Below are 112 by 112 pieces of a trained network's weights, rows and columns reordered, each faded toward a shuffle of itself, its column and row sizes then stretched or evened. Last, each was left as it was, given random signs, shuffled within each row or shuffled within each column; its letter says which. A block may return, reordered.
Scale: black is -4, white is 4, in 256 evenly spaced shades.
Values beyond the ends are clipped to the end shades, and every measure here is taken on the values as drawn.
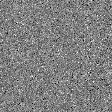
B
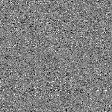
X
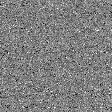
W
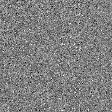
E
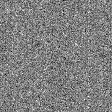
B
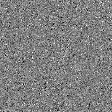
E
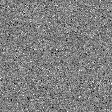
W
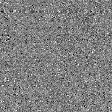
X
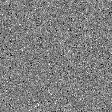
B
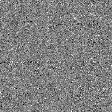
X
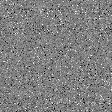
W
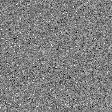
E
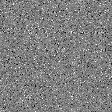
W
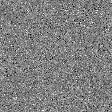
W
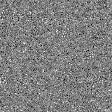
W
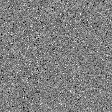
B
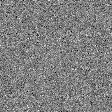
W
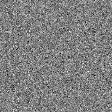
E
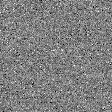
W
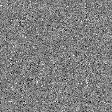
E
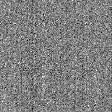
X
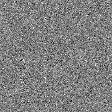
E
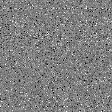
E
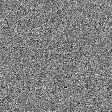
W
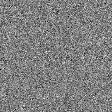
E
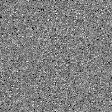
X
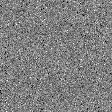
B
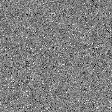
E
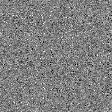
X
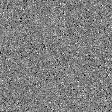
B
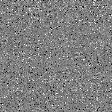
E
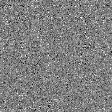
X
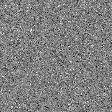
B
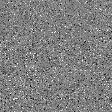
E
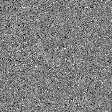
E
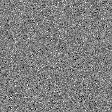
E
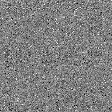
X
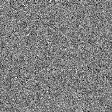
E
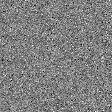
B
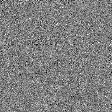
E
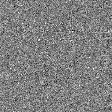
E
